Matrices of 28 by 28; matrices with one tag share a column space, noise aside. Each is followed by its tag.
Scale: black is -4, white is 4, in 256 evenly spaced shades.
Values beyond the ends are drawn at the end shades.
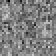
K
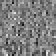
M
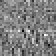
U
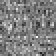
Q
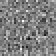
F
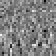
U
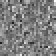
K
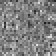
Q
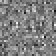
Q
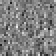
M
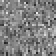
M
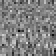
U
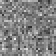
F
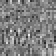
U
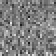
M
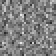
K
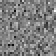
Q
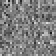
K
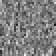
M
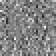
F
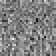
F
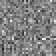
F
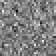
Q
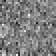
M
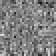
M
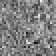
K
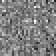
F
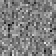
M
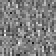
M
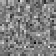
K
